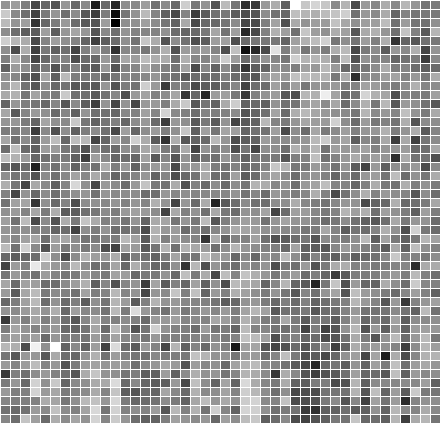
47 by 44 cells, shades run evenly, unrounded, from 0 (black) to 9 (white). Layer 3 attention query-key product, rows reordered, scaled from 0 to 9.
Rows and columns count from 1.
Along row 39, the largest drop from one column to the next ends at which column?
7
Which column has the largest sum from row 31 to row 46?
25
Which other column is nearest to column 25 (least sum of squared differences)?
26
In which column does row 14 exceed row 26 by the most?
8
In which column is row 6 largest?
28
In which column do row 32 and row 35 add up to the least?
32
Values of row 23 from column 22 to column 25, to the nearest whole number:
1 3 4 5
